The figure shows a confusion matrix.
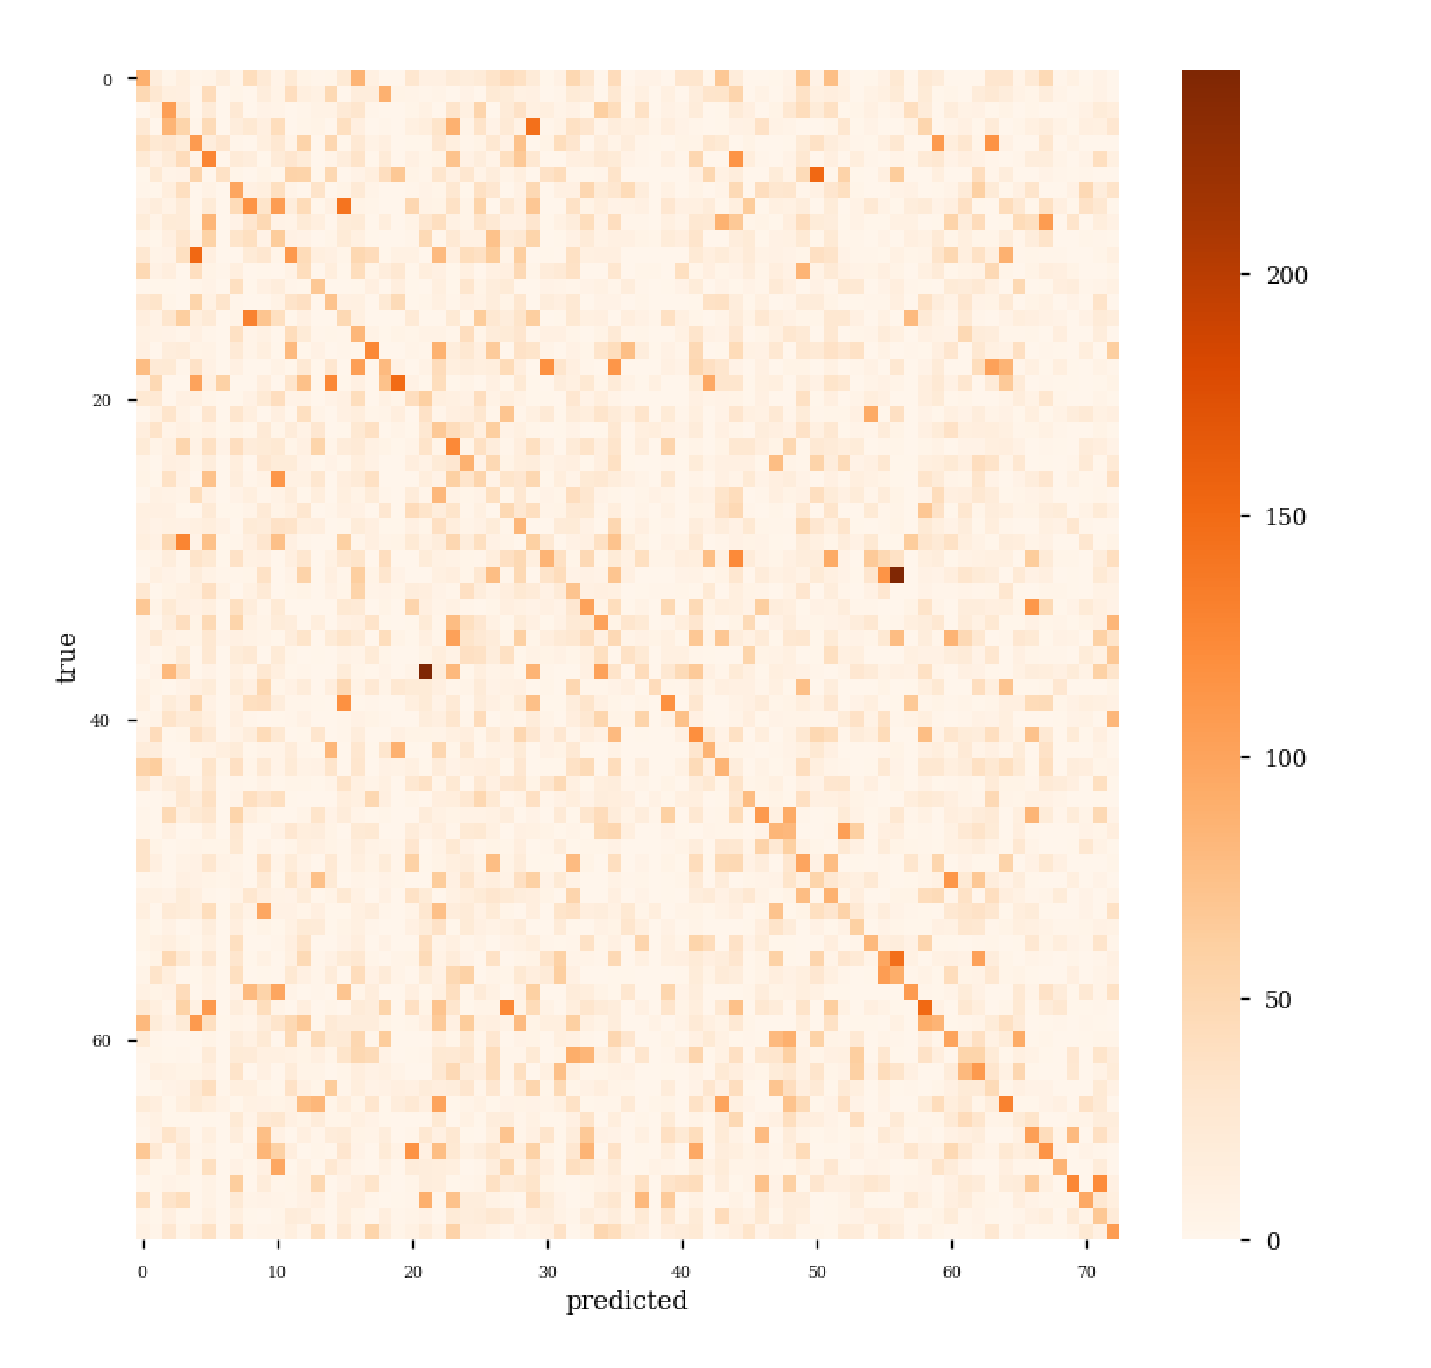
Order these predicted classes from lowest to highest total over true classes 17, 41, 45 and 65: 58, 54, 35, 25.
54, 25, 58, 35
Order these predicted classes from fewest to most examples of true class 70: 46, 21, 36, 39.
36, 46, 39, 21
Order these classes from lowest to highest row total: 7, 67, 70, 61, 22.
22, 70, 7, 61, 67
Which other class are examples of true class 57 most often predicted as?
10
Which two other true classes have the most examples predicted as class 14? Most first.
19, 42
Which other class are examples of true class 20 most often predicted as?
21
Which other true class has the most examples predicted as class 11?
17
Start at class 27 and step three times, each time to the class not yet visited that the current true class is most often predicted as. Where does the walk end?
44
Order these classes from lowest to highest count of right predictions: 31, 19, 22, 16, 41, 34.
31, 22, 16, 34, 41, 19
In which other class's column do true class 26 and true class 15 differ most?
8
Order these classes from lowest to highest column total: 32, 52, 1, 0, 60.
1, 52, 60, 0, 32
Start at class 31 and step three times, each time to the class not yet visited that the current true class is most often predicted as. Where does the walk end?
62
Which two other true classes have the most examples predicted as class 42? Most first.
19, 30
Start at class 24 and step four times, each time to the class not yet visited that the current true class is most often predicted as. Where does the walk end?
67
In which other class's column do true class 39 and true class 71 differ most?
15
